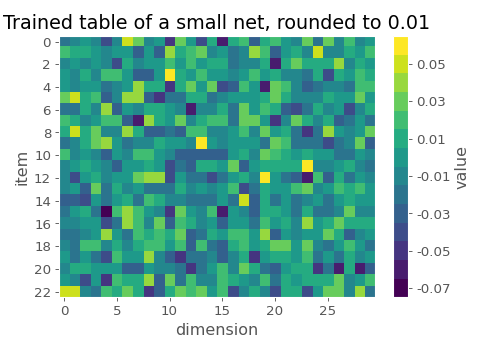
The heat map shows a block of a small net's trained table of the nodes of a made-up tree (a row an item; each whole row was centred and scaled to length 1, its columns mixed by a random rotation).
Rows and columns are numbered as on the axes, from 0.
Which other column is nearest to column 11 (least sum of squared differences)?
14
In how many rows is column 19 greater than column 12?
15
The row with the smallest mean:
20
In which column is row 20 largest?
17
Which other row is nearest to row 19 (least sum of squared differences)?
10
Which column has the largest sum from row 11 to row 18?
19
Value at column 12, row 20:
-0.05
